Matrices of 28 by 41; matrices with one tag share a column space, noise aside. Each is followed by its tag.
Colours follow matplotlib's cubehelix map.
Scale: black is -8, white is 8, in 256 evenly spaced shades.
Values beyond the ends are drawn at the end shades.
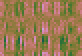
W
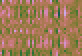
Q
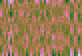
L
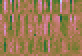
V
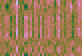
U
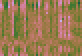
U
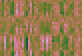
W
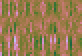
W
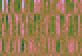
V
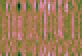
U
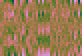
L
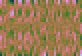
L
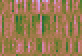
V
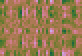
Q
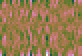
L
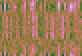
U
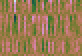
V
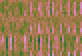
W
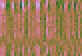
U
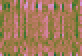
U
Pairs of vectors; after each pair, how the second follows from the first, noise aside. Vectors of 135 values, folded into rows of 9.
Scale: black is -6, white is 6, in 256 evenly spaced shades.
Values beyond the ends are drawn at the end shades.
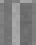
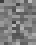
sign-scrambled.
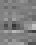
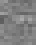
reversed, negated, shrunk.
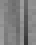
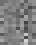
sign-scrambled.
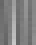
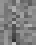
sign-scrambled.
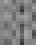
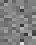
sign-scrambled.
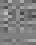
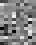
reversed, scaled up.
